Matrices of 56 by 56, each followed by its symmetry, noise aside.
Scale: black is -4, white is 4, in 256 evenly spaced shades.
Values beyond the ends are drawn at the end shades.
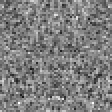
mirrored left to right.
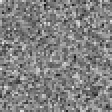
symmetric.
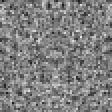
mirrored left to right.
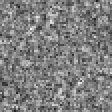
same after a half turn.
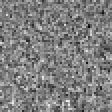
antisymmetric.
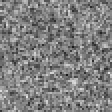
no symmetry.
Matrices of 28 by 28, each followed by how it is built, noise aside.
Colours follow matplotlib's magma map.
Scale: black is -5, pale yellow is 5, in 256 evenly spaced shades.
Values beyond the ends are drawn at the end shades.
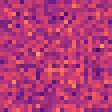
blocks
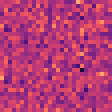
repeating rows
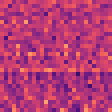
repeating columns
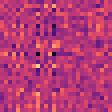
low rank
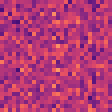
repeating rows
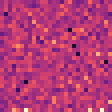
sparse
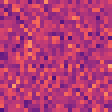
repeating columns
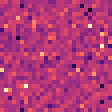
sparse
